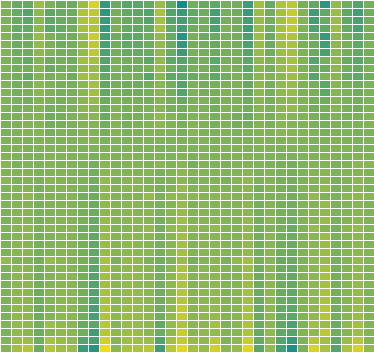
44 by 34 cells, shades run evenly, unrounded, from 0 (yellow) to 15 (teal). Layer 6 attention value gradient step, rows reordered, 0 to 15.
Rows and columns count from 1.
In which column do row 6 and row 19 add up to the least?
9
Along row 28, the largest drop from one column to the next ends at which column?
10
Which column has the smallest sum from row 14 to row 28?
17
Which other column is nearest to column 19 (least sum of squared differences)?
7
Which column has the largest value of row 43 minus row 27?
27
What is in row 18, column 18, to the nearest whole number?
8
